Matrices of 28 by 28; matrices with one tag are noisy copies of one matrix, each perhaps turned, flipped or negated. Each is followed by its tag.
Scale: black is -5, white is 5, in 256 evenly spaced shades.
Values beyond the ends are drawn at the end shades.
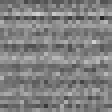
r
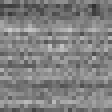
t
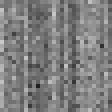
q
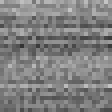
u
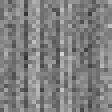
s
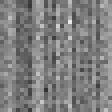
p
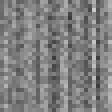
r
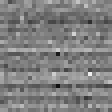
s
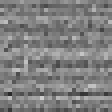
r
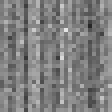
s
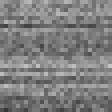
u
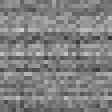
p
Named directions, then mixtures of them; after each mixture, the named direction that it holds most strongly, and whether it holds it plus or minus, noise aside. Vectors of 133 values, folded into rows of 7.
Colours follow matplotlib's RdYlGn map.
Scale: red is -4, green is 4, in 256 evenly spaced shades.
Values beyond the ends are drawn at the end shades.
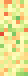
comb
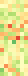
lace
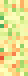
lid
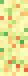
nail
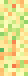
lid, plus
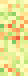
lace, plus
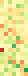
nail, minus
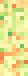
lid, plus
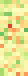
comb, minus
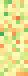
comb, minus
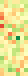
lace, minus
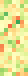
comb, minus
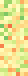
comb, minus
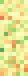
nail, plus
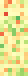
comb, plus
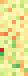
lid, minus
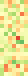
nail, plus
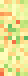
lace, minus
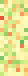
nail, plus
